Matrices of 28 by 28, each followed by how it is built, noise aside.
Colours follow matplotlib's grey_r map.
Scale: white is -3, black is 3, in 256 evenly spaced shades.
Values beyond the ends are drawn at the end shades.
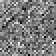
Hankel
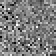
lower triangular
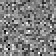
low rank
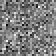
repeating rows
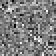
block diagonal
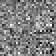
low rank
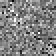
block diagonal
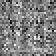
blocks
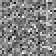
repeating rows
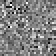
block diagonal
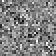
block diagonal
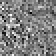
lower triangular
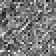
Hankel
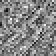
Hankel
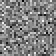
repeating rows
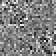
block diagonal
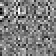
low rank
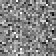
repeating rows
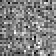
blocks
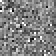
block diagonal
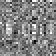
low rank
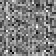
repeating rows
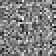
repeating rows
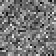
Hankel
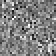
block diagonal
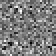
low rank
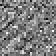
Hankel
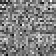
blocks
